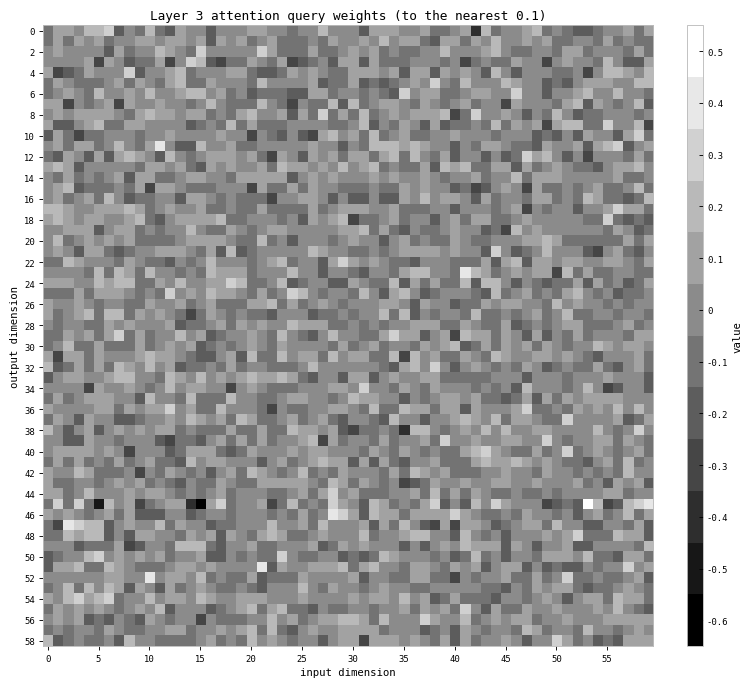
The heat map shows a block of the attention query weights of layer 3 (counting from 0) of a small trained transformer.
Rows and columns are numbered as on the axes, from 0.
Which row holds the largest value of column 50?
58
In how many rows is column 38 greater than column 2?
19
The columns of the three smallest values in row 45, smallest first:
15, 5, 14
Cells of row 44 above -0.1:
41
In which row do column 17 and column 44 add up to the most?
45
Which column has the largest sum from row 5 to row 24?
1
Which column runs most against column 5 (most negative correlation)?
59
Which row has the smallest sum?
3
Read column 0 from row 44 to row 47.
0.1 -0.1 0.1 -0.1
